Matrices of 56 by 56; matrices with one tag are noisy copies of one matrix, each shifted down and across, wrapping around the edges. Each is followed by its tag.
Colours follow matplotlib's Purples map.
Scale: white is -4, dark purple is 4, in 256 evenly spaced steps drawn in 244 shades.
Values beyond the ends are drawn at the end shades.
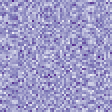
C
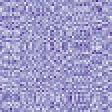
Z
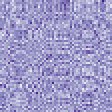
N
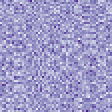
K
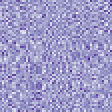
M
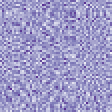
M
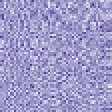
M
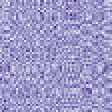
Z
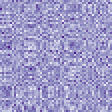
N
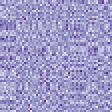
Z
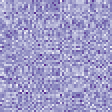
N
